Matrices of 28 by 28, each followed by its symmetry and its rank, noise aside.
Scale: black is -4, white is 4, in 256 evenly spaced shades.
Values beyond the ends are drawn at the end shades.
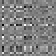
no symmetry, rank one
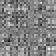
symmetric, rank three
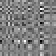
no symmetry, rank two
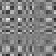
symmetric, rank one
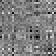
symmetric, rank two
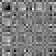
symmetric, rank two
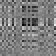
no symmetry, rank one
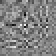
symmetric, rank two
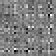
antisymmetric, rank two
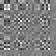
symmetric, rank two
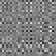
no symmetry, rank two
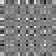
symmetric, rank one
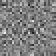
no symmetry, rank three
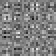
antisymmetric, rank two
